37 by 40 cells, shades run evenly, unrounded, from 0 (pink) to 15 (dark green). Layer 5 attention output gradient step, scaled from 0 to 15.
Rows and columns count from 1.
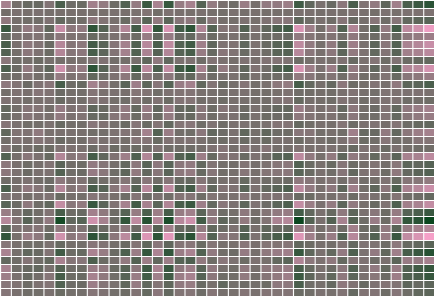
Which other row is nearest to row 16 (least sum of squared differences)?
37
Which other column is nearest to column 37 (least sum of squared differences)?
27
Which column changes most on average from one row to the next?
40
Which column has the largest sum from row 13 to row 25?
15
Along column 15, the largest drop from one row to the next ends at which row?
31
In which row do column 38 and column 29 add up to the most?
28
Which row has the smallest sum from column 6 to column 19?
30
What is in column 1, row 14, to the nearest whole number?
9
